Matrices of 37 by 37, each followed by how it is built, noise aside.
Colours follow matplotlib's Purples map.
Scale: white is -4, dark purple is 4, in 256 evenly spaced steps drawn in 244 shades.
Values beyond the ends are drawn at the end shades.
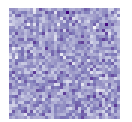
noise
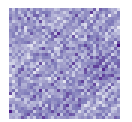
Hankel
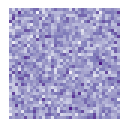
noise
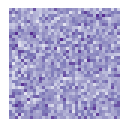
noise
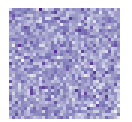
noise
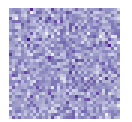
noise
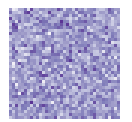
noise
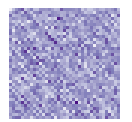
Toeplitz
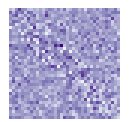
banded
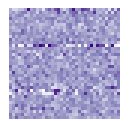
uneven rows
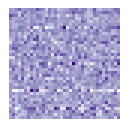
uneven rows
